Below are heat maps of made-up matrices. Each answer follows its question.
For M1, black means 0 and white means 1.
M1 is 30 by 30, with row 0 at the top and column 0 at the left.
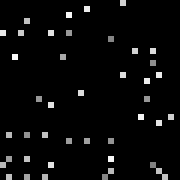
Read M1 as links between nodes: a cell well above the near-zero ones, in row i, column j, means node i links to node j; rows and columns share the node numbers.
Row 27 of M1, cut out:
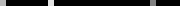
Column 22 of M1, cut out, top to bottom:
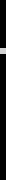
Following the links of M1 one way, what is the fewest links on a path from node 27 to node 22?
2
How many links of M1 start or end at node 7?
2
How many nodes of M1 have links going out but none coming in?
7
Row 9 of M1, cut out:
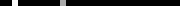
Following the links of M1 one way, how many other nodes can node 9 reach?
4
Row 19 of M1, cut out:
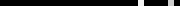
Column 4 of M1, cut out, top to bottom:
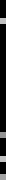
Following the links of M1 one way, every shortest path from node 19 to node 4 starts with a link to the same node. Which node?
node 28
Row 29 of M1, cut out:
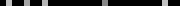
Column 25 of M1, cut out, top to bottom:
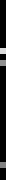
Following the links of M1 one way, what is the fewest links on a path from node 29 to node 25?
2
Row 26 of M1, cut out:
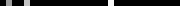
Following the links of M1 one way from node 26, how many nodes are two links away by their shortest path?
1
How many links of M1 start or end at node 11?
3
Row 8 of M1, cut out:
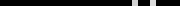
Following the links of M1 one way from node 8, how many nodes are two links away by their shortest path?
3
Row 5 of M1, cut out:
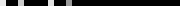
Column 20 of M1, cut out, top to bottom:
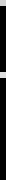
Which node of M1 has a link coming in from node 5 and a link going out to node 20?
node 0
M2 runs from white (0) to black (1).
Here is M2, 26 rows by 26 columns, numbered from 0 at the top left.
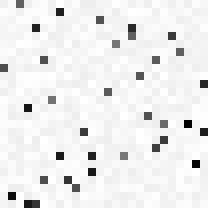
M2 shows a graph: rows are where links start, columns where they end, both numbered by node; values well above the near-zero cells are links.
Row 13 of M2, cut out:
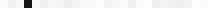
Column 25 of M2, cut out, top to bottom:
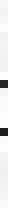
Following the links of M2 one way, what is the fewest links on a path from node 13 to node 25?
3
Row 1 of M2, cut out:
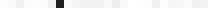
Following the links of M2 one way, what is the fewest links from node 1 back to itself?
6
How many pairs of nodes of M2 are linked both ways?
1
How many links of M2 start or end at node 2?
2
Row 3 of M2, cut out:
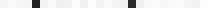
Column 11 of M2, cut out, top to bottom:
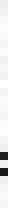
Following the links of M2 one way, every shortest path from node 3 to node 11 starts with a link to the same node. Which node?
node 4
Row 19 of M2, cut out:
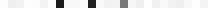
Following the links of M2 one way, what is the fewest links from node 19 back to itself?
2
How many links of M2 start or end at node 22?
3
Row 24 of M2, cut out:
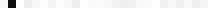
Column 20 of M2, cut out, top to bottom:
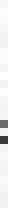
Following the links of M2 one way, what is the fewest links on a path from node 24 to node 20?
5
